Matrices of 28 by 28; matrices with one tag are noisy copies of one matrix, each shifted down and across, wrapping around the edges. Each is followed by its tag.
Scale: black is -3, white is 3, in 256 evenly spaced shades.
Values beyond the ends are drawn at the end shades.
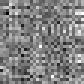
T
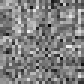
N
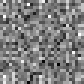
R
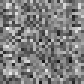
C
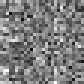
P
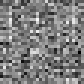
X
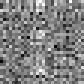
T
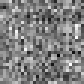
N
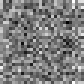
T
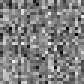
R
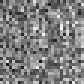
N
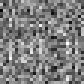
R
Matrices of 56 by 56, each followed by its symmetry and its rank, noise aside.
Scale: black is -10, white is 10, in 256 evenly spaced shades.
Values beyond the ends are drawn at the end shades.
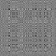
symmetric, rank two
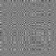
antisymmetric, rank two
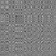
symmetric, rank two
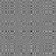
symmetric, rank one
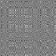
symmetric, rank two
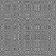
no symmetry, rank two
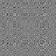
symmetric, rank three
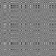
no symmetry, rank one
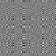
no symmetry, rank one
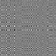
no symmetry, rank one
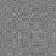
no symmetry, rank three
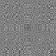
symmetric, rank three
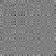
symmetric, rank two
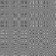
symmetric, rank two
